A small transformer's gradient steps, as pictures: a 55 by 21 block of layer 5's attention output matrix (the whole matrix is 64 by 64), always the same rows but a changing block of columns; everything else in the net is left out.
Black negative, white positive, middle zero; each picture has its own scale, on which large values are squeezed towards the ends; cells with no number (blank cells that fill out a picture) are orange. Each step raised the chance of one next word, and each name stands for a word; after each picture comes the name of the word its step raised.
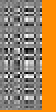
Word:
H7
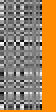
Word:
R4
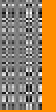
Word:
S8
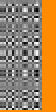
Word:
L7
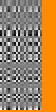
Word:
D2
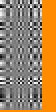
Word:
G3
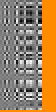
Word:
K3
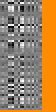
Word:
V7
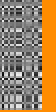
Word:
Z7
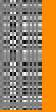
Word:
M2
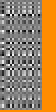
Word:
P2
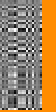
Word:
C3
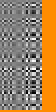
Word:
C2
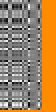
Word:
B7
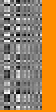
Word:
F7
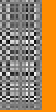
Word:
M2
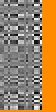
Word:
F7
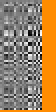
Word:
D2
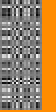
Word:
G3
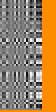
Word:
R4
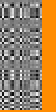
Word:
L7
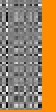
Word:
S8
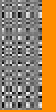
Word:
S8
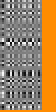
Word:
R4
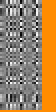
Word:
G3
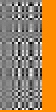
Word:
L7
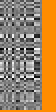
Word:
H7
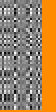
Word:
Z7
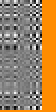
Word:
F7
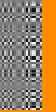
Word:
L7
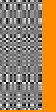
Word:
B7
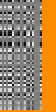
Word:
D2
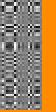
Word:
V7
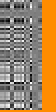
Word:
B7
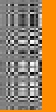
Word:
M2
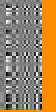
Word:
Z7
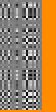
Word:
L7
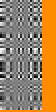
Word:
H7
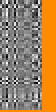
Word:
G3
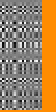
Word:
C3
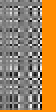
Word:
Z7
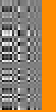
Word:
D2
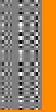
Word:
M2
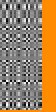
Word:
B7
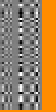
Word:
S8
